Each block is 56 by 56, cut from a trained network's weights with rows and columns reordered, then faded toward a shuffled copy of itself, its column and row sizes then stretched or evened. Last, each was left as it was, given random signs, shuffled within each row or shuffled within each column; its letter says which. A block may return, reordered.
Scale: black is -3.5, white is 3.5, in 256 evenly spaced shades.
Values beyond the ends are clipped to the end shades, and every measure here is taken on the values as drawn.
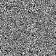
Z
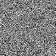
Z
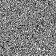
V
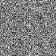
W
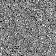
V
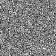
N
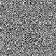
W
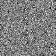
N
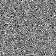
V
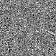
Z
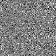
W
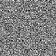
W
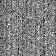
N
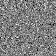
V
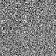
W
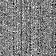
N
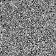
N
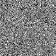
Z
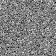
V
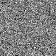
V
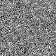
Z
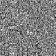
W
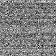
W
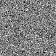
V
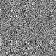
W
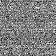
V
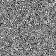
V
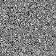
Z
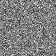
N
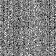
N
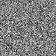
Z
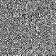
W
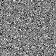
V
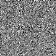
Z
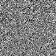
Z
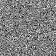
V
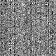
W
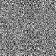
W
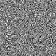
W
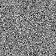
V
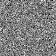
V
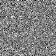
Z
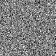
N
